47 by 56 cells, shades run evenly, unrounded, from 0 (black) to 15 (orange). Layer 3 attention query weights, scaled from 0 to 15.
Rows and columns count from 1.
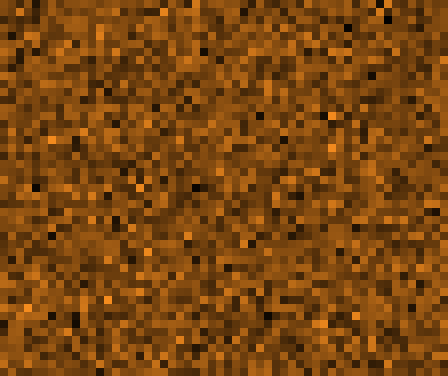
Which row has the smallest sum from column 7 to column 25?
40
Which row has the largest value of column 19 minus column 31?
16
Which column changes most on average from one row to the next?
19
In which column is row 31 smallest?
32
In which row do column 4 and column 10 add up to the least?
18
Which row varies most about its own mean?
7
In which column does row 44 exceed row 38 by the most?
33
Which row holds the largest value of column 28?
22
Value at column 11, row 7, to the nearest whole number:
11
